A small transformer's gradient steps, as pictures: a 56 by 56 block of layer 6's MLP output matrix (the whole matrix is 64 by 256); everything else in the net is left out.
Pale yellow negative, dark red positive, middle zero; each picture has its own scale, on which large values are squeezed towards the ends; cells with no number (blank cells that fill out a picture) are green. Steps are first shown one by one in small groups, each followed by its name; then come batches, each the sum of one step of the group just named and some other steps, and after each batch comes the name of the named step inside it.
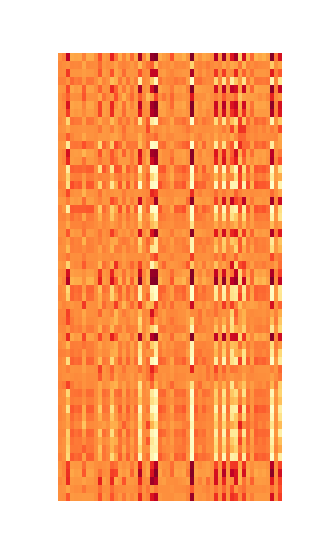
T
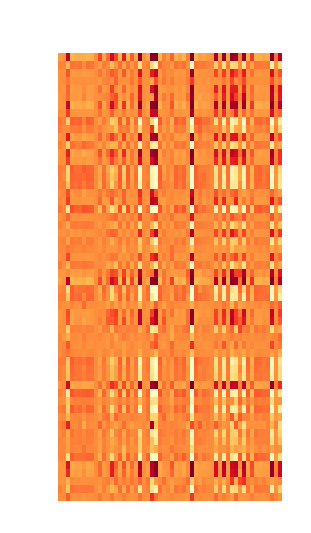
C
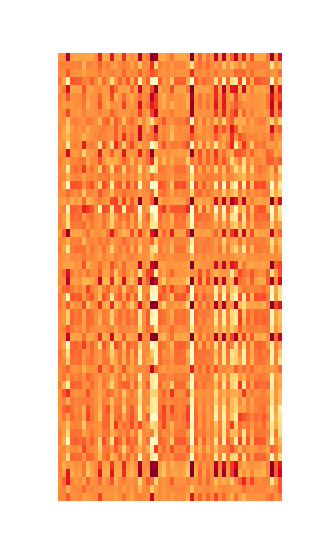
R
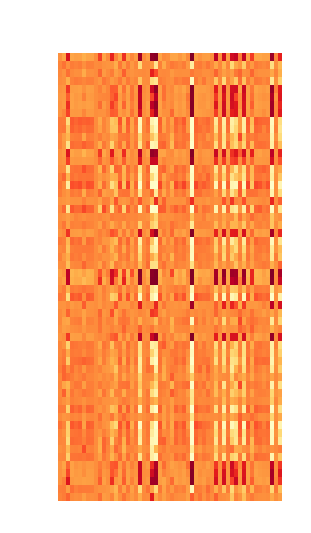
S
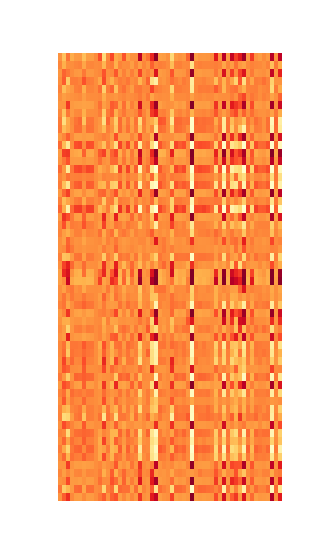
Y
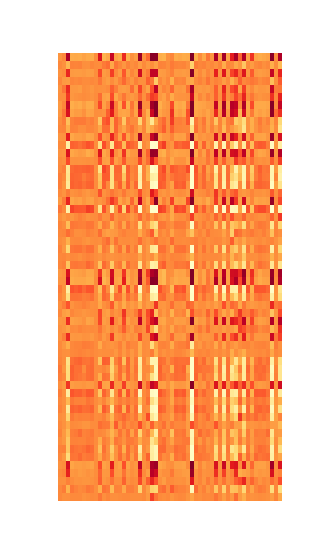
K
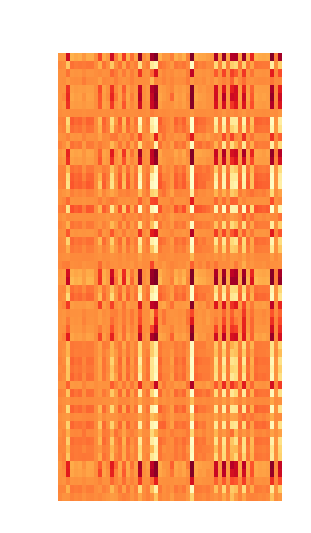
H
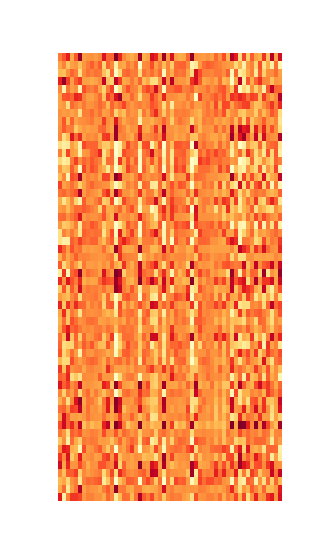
R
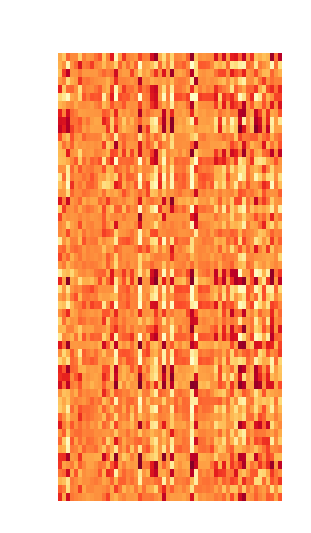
H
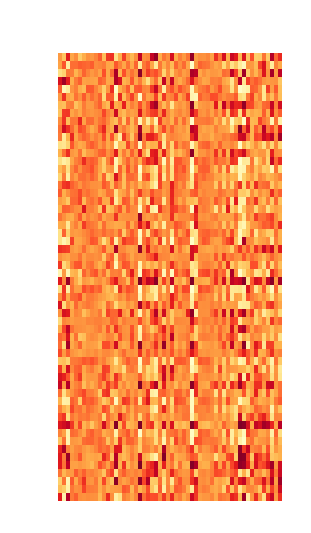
C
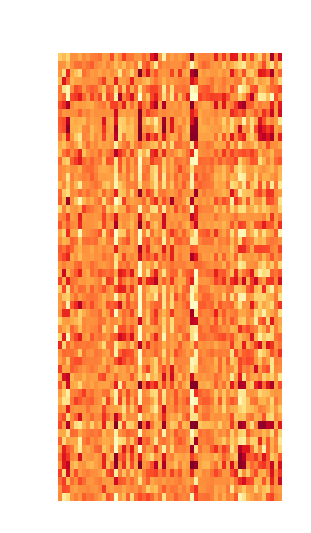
C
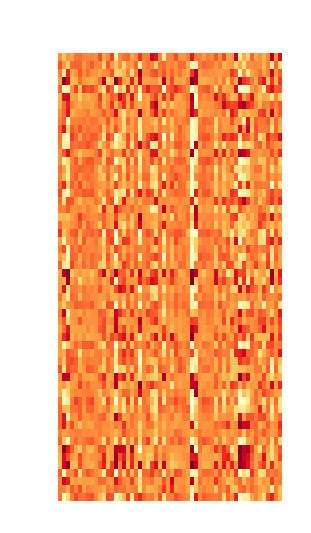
K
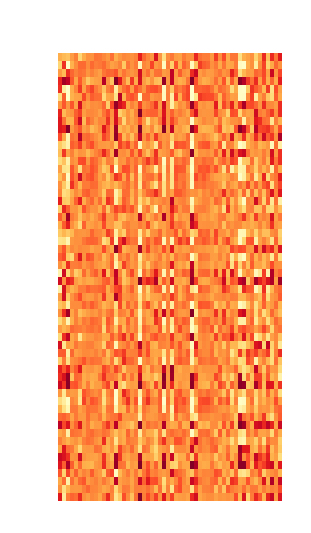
Y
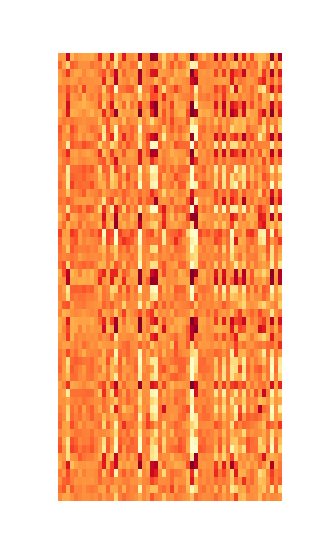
K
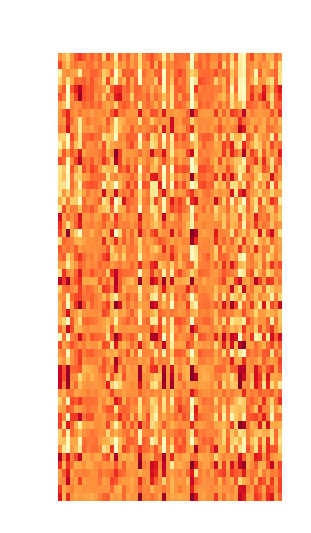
R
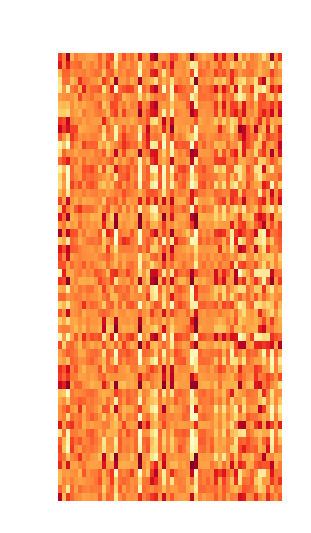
T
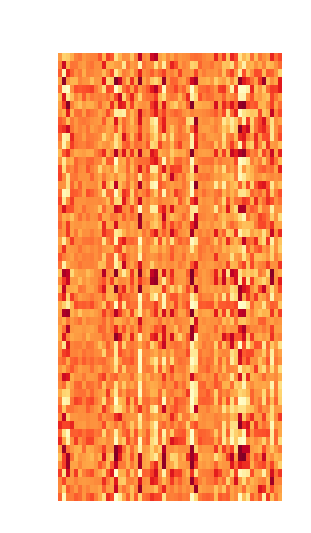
S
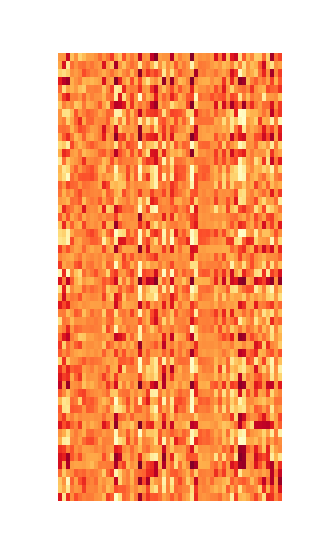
C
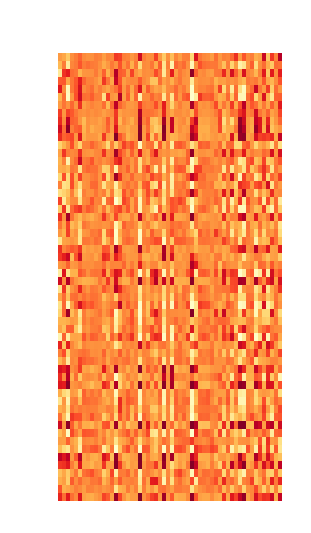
Y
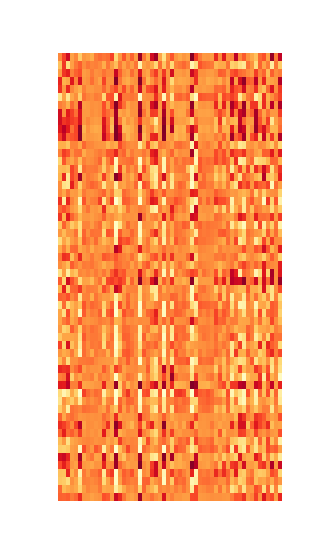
C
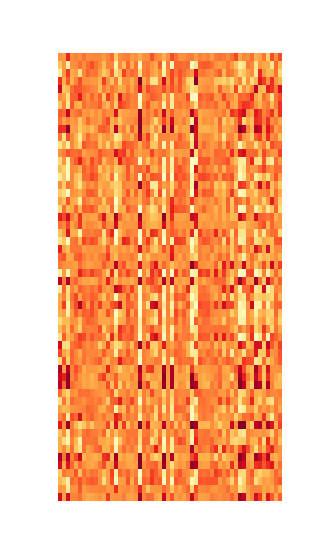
R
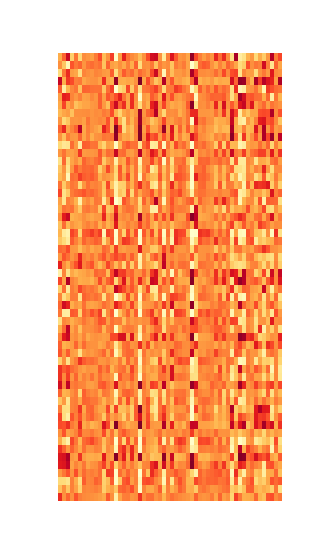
K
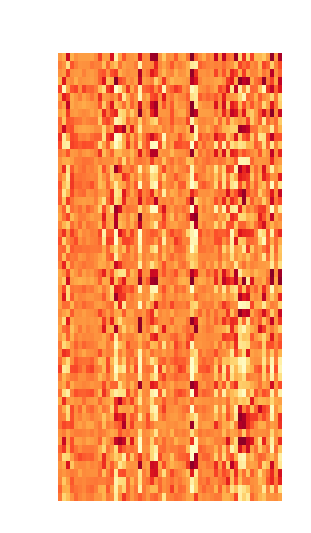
K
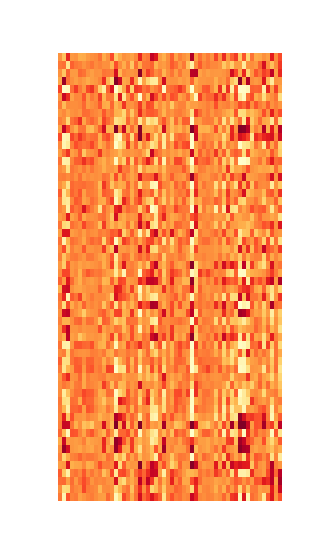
R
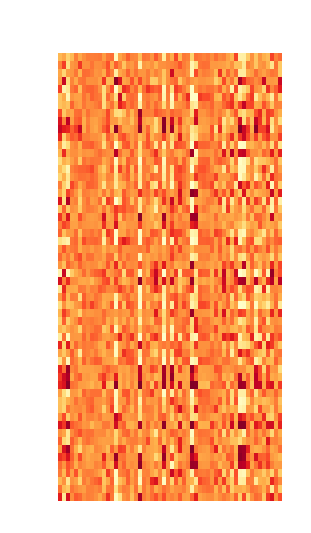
Y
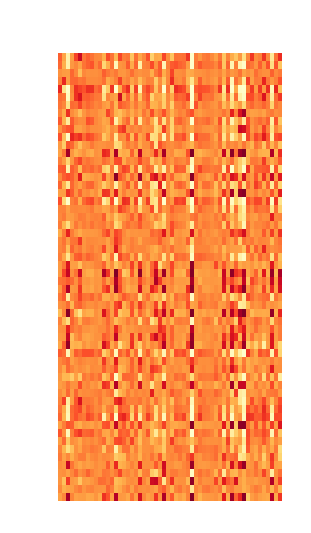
Y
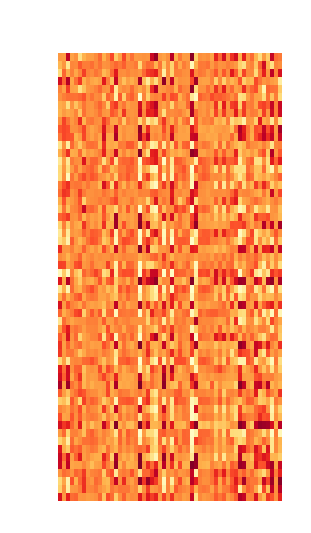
T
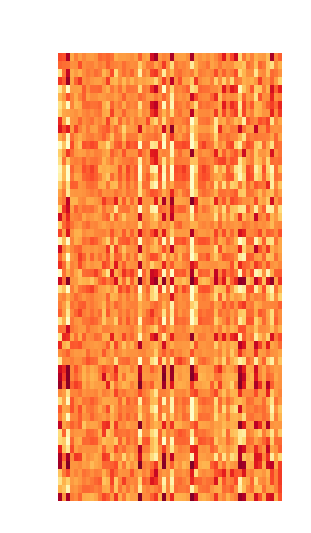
T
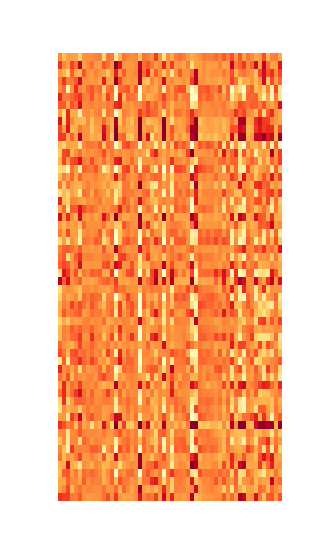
Y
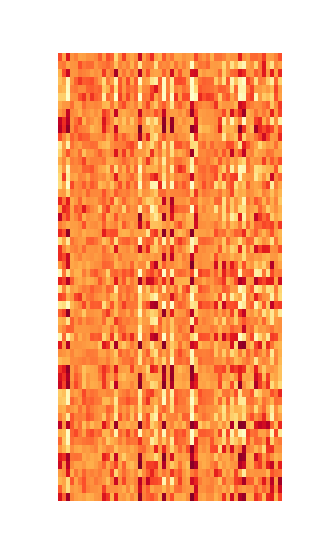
R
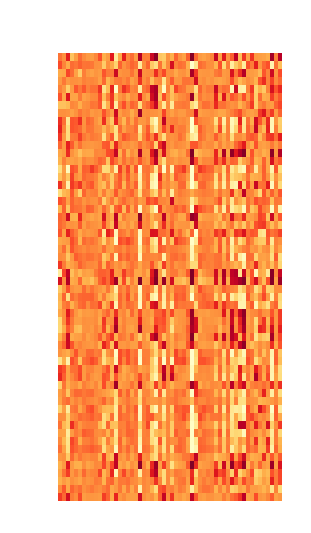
H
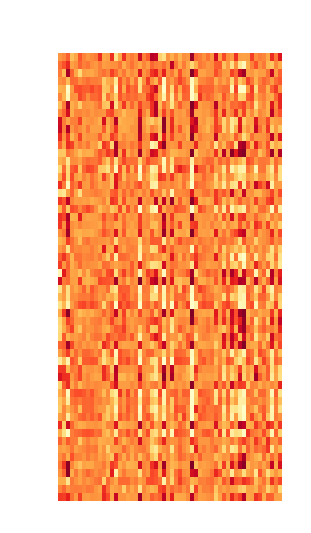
K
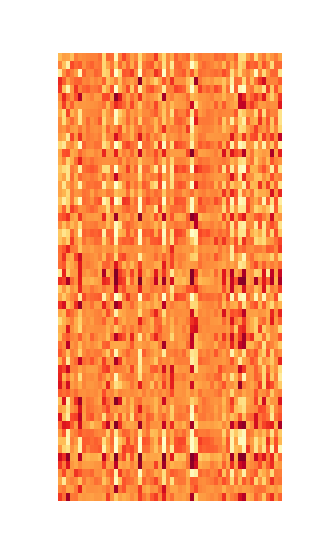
Y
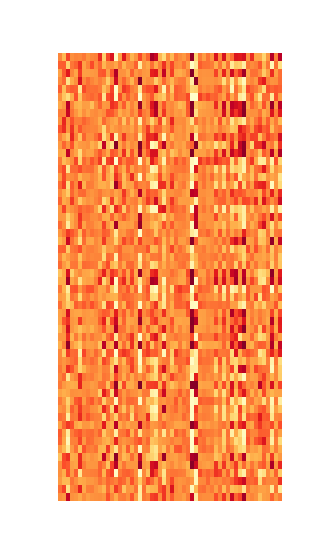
K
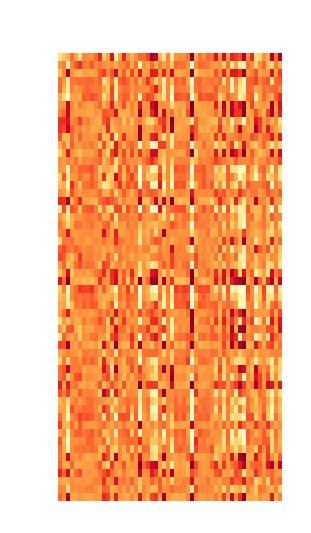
K
